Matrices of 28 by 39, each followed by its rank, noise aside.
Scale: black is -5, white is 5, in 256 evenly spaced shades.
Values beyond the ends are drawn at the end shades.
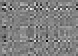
two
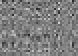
four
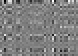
two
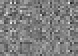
four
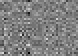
three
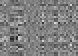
three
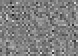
six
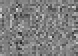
six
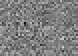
eight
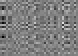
two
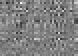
three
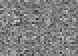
eight
